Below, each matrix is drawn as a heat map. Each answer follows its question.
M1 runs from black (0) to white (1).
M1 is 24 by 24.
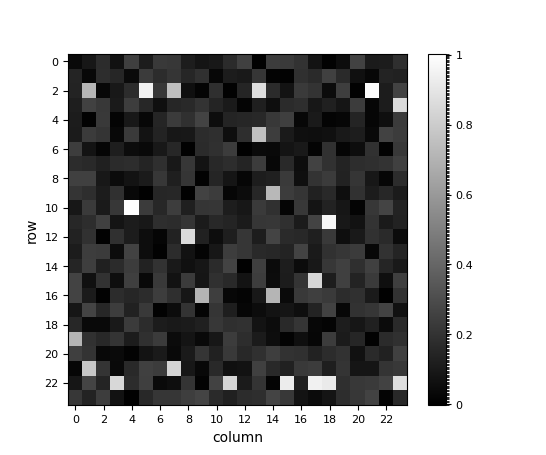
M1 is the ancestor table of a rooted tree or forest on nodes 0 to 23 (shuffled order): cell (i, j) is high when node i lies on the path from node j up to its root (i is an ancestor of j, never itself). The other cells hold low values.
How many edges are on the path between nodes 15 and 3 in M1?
2
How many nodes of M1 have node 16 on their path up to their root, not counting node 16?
2
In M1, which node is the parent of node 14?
9
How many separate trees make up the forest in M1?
8
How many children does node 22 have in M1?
3
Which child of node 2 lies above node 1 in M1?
21
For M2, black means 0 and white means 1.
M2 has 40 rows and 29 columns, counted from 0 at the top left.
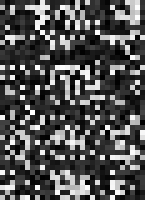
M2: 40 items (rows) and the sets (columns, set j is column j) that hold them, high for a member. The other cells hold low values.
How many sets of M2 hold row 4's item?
8
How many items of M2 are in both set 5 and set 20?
0
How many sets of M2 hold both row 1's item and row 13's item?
7
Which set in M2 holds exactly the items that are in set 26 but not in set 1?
8
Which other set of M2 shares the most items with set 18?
4
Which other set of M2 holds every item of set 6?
2
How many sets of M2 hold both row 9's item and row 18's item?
1
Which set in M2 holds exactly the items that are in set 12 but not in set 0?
3
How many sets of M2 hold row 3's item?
10
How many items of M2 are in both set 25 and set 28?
3
